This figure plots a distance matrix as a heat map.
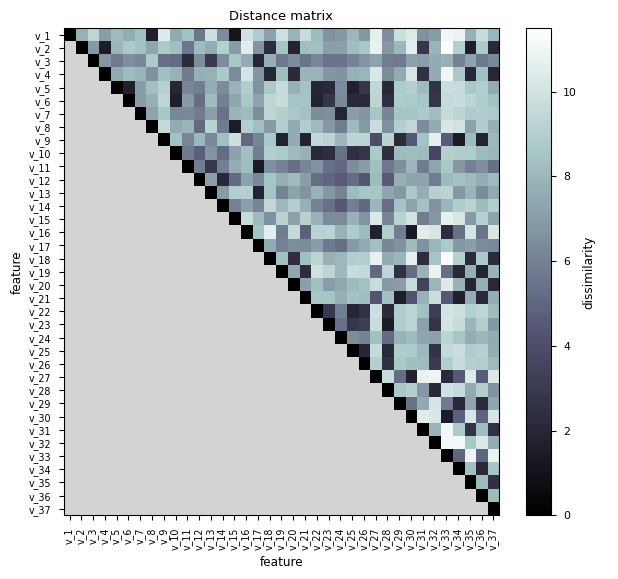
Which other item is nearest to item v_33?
v_30
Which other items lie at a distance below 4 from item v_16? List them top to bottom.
v_27, v_30, v_33
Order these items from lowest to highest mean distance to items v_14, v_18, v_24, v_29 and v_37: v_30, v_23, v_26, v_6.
v_23, v_26, v_6, v_30
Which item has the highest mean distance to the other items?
v_33
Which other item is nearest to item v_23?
v_28
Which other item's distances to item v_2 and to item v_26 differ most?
v_35
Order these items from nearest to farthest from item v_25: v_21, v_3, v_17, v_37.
v_3, v_17, v_37, v_21
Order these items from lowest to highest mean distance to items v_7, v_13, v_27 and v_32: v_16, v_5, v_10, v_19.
v_10, v_5, v_16, v_19
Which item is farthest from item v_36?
v_32
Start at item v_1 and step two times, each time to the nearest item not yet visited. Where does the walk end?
v_8
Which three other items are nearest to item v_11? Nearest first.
v_17, v_3, v_13
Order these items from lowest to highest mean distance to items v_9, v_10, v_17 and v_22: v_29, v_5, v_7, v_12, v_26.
v_5, v_26, v_12, v_29, v_7
